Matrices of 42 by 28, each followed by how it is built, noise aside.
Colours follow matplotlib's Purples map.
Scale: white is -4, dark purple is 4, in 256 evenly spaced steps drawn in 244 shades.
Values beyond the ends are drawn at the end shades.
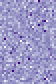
sparse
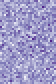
noise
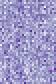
blocks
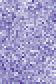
smooth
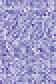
repeating columns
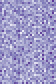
repeating rows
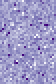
sparse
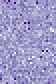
sparse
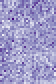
smooth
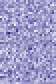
blocks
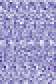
repeating columns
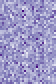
repeating rows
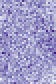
smooth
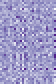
low rank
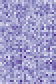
blocks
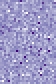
sparse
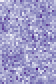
smooth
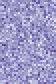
noise
